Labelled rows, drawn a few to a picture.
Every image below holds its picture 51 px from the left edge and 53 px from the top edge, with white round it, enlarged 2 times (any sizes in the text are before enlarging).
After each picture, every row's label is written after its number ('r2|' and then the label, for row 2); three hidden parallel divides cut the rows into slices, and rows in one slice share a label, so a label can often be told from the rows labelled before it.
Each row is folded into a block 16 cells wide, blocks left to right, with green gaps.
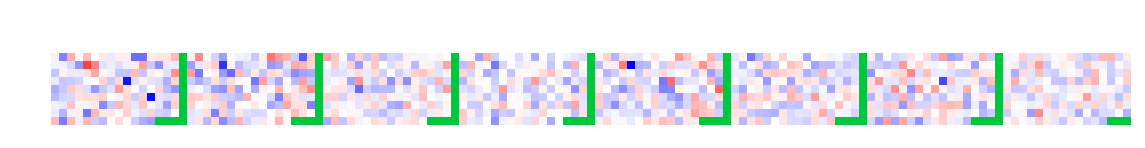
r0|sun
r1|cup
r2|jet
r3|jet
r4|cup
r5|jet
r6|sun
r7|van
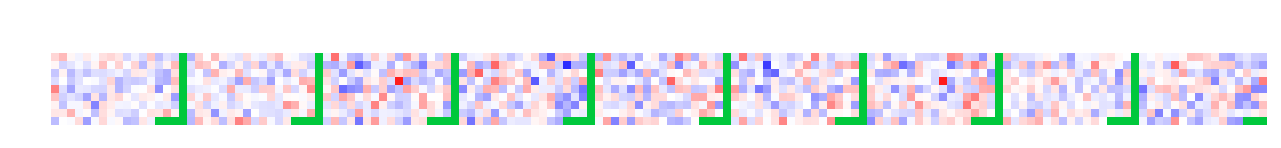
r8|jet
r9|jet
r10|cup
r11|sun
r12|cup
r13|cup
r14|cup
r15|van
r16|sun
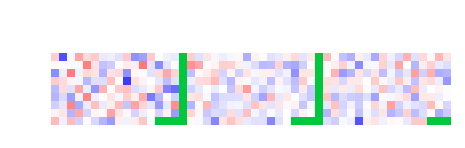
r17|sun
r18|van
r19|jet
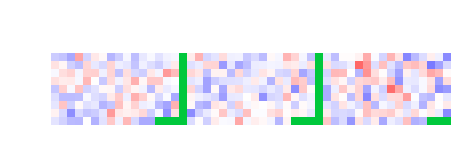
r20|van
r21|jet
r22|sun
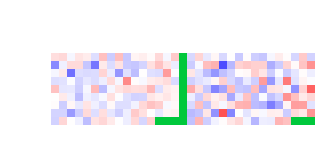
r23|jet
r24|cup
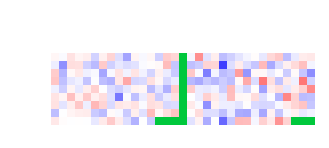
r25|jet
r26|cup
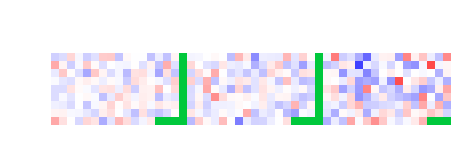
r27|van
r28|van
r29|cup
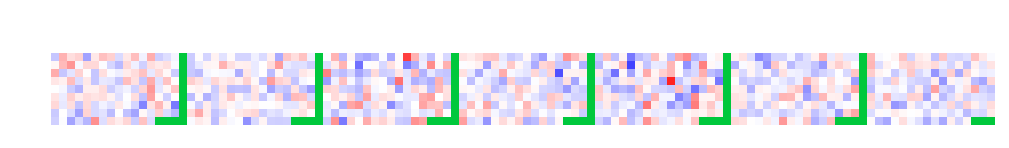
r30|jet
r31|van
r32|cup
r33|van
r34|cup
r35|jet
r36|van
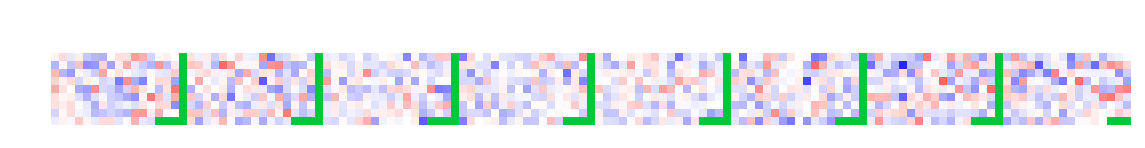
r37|cup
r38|sun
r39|van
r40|jet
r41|van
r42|sun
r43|cup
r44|cup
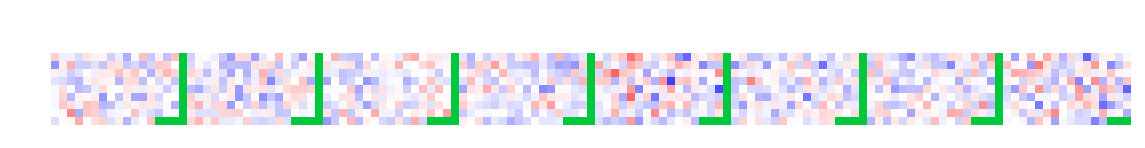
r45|jet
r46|jet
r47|jet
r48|van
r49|sun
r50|jet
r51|jet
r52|sun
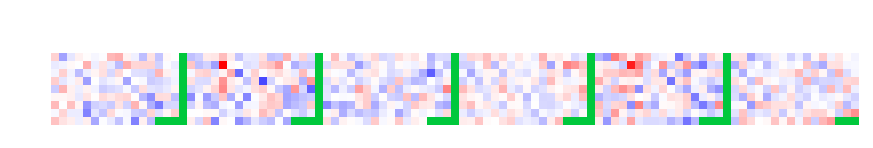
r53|van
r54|sun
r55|jet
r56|jet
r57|sun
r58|jet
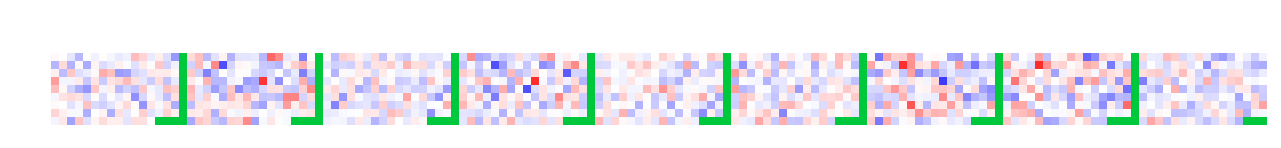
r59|jet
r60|cup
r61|van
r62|cup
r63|van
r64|jet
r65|sun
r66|sun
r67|van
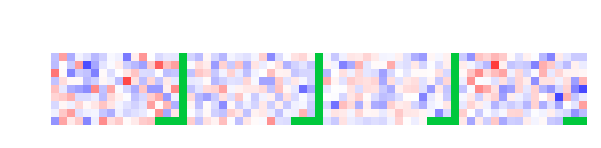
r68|cup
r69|van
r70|van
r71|sun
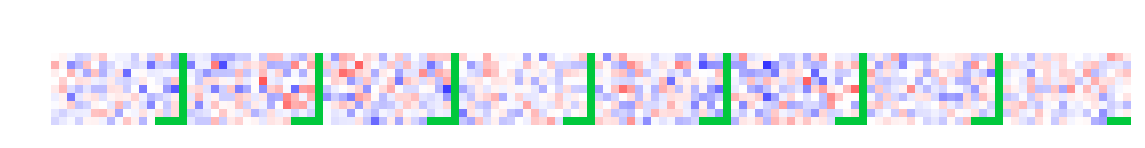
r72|van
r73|cup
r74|sun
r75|van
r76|sun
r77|cup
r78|jet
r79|van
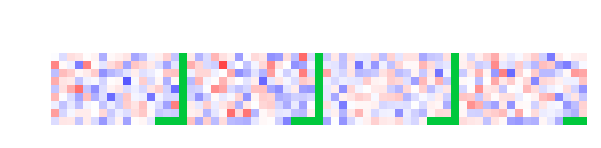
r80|sun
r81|sun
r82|jet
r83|sun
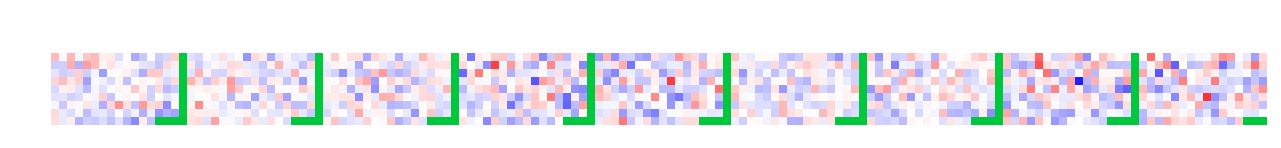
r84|van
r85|van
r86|jet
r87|sun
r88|cup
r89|jet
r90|van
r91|sun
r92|cup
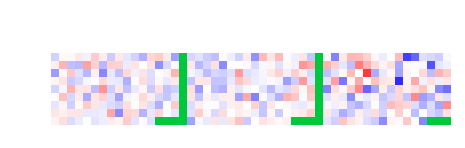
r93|van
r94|jet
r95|sun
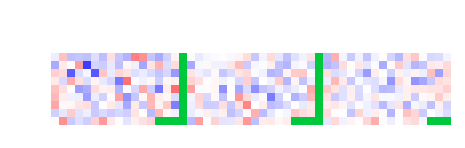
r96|cup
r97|jet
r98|jet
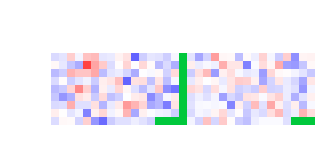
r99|sun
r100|van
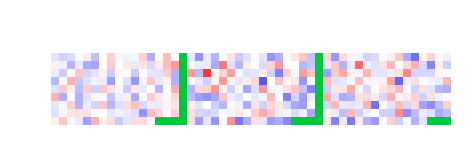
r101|jet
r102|sun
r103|sun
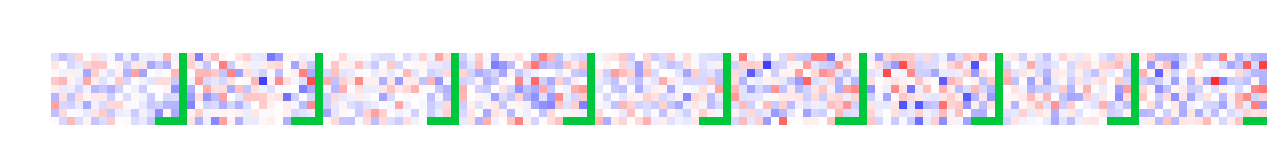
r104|van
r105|sun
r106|van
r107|cup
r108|jet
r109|cup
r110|sun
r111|jet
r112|cup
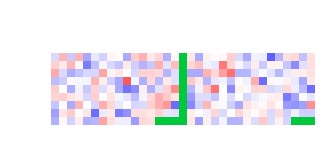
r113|cup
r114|sun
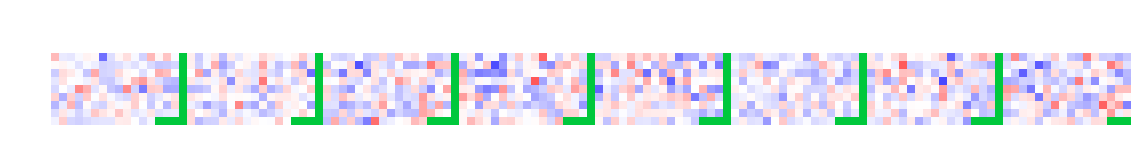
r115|van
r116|jet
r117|cup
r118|cup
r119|sun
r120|jet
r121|sun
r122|cup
